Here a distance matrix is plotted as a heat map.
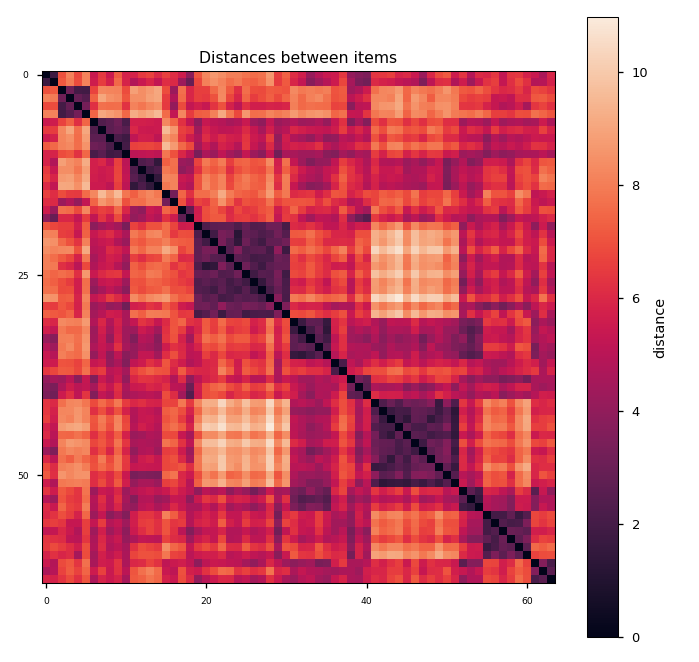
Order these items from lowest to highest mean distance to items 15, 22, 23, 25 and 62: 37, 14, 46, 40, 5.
40, 37, 14, 5, 46
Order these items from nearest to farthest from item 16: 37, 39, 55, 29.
39, 37, 29, 55
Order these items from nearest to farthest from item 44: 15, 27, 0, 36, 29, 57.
0, 36, 15, 57, 29, 27
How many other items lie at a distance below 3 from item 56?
4
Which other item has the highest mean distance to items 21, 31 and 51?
5
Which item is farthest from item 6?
15
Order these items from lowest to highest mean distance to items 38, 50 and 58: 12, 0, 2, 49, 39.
39, 12, 49, 0, 2
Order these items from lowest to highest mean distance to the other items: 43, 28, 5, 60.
60, 43, 28, 5
